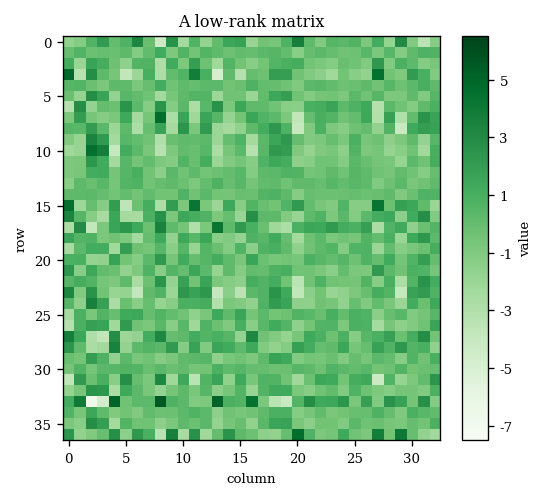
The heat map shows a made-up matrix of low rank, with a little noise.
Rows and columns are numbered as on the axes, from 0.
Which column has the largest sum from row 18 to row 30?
31
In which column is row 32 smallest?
4
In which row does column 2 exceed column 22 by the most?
10
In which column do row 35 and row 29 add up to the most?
2
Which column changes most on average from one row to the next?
8
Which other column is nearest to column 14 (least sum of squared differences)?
9
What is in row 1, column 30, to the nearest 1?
0
